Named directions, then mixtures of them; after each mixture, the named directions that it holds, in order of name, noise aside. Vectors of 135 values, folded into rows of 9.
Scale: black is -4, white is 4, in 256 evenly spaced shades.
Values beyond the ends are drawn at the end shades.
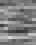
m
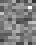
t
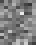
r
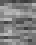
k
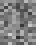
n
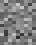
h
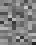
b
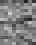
b, k, t.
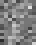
b, r, t.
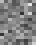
h, r.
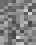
h, n, t.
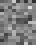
t.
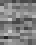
k.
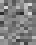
b, n, r.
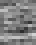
m.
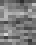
k.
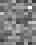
t.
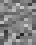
h.
